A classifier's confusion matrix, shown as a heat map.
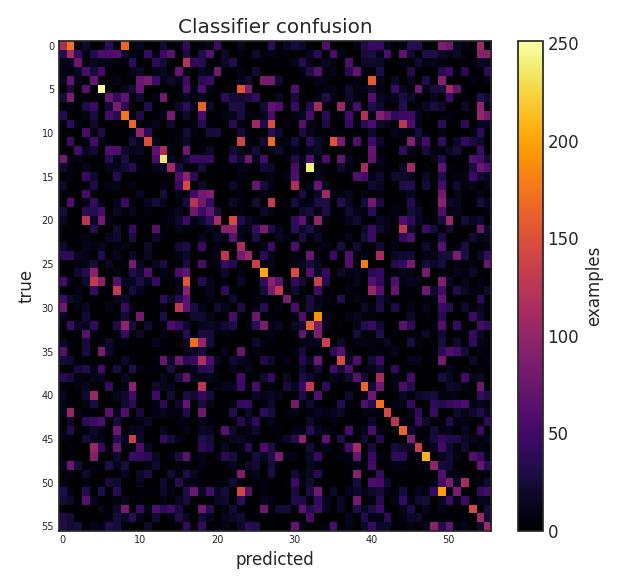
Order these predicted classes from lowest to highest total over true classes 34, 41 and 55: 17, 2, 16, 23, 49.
2, 23, 49, 16, 17
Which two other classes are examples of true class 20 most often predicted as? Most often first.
22, 3
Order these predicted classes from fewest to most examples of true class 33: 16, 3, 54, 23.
23, 54, 16, 3
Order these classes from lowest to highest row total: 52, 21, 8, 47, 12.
52, 12, 21, 47, 8
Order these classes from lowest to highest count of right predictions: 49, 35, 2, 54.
35, 49, 2, 54
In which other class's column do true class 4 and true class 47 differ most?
40
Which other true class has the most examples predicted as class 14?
8
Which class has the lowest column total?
29
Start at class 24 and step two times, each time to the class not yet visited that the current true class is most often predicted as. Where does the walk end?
44
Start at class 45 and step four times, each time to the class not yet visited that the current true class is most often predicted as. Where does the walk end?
30
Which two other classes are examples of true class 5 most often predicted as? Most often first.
23, 50
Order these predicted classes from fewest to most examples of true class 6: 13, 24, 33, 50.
33, 24, 50, 13
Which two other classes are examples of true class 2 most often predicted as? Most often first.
16, 37
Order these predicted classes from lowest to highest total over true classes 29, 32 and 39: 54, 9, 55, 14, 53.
53, 55, 14, 9, 54
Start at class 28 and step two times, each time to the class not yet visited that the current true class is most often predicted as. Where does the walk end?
18
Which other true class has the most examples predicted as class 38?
46
